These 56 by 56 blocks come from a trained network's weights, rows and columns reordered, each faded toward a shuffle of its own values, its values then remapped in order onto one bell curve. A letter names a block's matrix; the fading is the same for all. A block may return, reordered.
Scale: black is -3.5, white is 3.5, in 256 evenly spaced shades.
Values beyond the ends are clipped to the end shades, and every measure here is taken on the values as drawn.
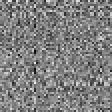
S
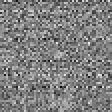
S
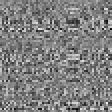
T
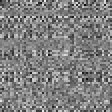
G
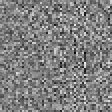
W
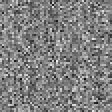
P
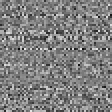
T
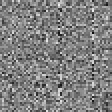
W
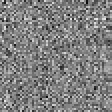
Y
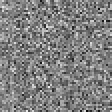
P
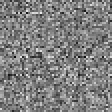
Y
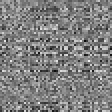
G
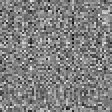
Y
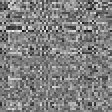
G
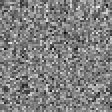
P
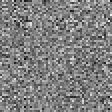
Y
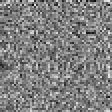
Y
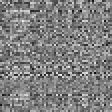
G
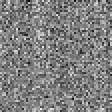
P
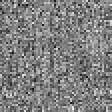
P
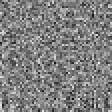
Y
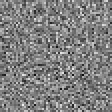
Y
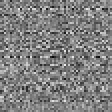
T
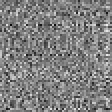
Y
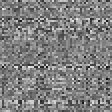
G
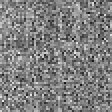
P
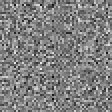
Y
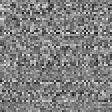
T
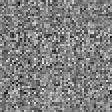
P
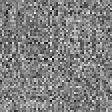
Y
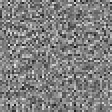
Y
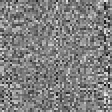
W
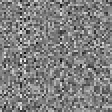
W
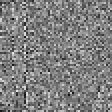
W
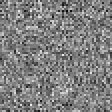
Y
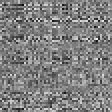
G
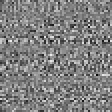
T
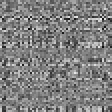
G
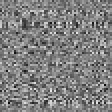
T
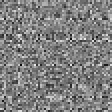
S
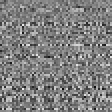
G
